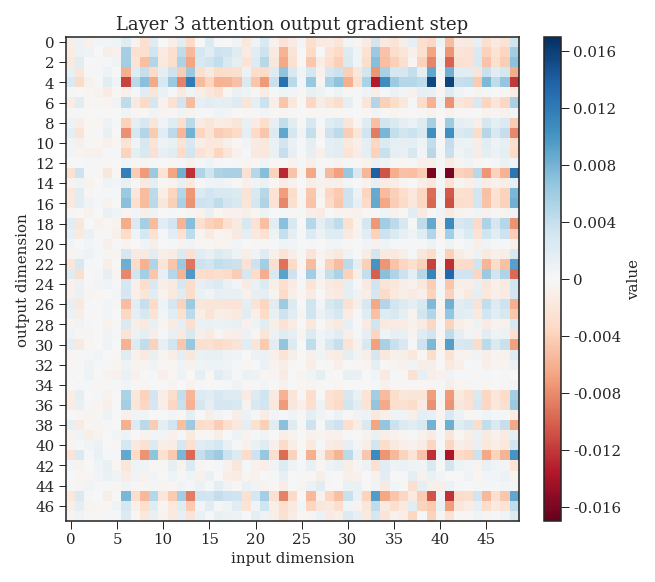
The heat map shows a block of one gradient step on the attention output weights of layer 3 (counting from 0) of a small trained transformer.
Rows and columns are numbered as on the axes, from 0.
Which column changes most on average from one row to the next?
41
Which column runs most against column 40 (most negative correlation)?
27
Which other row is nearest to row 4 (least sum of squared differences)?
23
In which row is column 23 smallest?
13
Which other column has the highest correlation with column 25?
37
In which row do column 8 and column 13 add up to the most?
4
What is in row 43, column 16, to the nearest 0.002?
0
